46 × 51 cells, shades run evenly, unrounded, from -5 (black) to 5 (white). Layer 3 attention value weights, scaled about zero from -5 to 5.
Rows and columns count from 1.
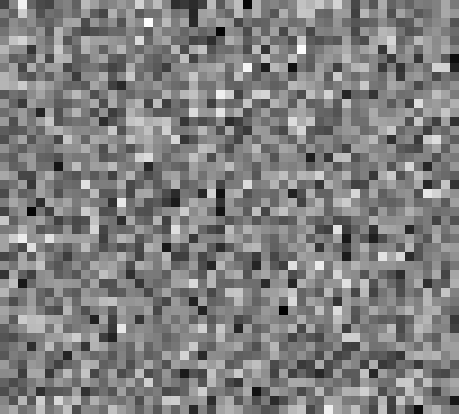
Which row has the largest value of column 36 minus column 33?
8
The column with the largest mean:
34
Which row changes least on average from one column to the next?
10
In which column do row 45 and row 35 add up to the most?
38
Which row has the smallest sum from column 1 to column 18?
44
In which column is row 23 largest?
14
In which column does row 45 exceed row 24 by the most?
25
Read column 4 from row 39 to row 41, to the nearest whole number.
-3 0 1
